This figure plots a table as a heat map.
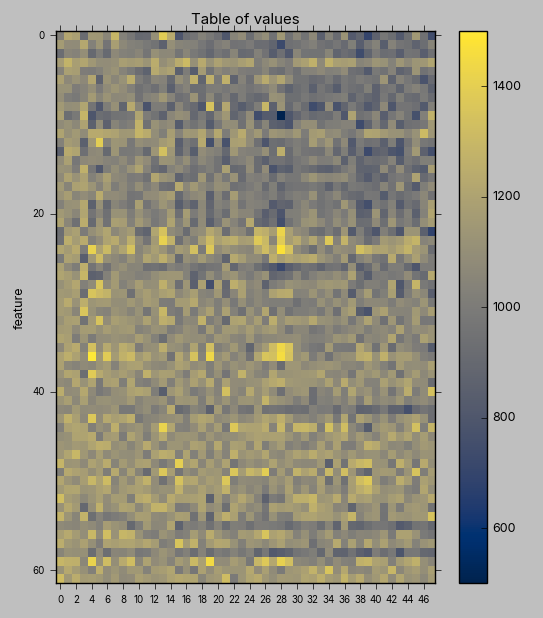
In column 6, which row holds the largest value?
36
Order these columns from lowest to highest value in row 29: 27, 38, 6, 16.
38, 16, 27, 6
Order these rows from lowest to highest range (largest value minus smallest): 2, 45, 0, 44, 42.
45, 2, 42, 44, 0
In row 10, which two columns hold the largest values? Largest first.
10, 3
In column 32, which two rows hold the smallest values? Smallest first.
8, 6
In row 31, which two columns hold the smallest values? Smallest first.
39, 38
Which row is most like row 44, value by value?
49
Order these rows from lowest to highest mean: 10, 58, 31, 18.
58, 10, 18, 31
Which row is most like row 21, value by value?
20
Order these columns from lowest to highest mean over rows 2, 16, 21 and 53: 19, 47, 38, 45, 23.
38, 19, 23, 47, 45
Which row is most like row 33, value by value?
41
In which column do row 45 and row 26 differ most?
28
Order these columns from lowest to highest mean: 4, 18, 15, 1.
15, 18, 4, 1
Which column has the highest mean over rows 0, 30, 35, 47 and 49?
13
